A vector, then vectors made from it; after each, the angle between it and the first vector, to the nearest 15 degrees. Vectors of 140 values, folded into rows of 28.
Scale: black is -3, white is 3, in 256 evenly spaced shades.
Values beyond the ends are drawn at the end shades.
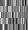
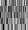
150 degrees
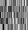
165 degrees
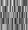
90 degrees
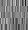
45 degrees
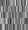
60 degrees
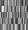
60 degrees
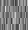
90 degrees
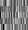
135 degrees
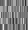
15 degrees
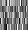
90 degrees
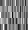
30 degrees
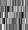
90 degrees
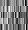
45 degrees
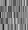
165 degrees
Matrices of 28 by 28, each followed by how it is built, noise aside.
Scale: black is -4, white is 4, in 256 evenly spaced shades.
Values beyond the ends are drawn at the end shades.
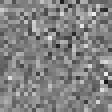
upper triangular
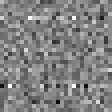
uneven rows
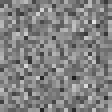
repeating rows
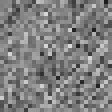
Hankel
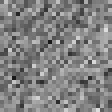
Hankel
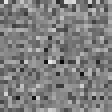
uneven rows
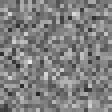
noise
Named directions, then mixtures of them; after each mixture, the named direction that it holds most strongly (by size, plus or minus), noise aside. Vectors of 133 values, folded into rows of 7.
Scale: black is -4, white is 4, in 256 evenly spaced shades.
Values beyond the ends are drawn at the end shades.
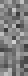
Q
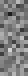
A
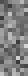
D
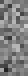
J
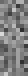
Q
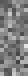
D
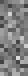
D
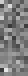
J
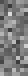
D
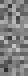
J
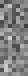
J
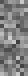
D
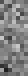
J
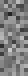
A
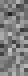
A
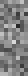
Q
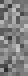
J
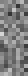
Q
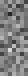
A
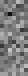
A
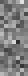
D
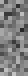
A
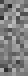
J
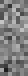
J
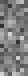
D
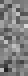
J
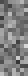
D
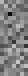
A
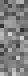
A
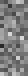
D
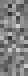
A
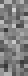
Q
